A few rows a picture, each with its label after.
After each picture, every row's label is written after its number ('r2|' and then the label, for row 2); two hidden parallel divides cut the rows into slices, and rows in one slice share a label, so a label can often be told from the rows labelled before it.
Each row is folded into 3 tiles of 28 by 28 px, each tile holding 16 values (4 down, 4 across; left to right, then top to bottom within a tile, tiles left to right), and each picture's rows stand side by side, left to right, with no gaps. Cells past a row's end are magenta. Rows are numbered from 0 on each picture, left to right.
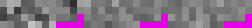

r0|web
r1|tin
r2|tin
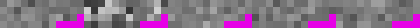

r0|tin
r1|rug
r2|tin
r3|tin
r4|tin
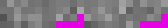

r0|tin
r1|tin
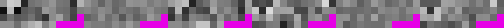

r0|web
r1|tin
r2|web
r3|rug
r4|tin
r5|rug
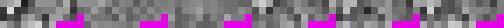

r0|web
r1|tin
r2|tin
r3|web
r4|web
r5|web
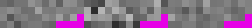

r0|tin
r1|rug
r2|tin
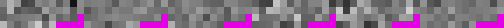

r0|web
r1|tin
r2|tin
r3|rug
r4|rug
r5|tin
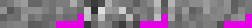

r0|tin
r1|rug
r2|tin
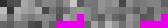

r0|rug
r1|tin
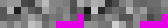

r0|web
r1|web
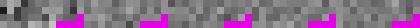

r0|web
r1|tin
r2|tin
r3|tin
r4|tin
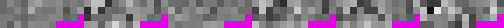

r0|tin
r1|web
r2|tin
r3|web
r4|web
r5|rug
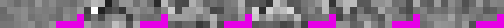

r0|tin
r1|web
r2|rug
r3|rug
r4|web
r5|tin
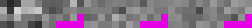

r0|rug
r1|tin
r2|tin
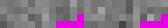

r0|tin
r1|tin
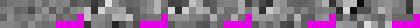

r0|tin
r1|rug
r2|rug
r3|rug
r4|web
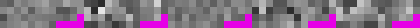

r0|tin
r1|rug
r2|tin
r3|web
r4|rug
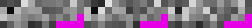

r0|rug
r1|rug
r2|rug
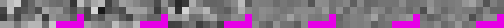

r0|web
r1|web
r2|rug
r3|tin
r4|tin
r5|tin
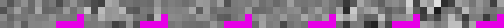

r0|tin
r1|rug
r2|tin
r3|tin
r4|rug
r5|web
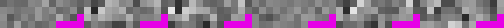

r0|tin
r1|rug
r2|rug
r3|tin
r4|rug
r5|web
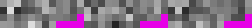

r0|web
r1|rug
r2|web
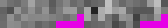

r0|tin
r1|rug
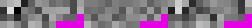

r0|web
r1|tin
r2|web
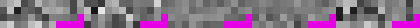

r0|web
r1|rug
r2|tin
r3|tin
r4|web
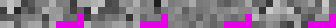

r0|web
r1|web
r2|tin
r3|rug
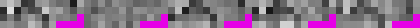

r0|web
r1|tin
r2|web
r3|web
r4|web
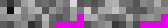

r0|rug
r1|rug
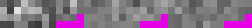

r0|rug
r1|tin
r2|tin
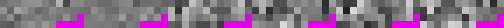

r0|tin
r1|tin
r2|rug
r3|web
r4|rug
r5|web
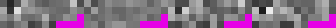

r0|rug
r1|tin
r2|rug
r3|rug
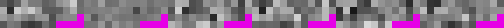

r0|rug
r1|tin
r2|web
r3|rug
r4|web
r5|rug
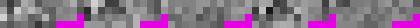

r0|rug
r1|web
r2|tin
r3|web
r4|tin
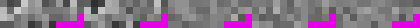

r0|rug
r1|rug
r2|tin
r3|tin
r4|tin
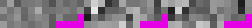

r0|tin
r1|web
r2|web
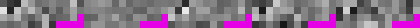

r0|rug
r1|tin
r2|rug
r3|rug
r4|web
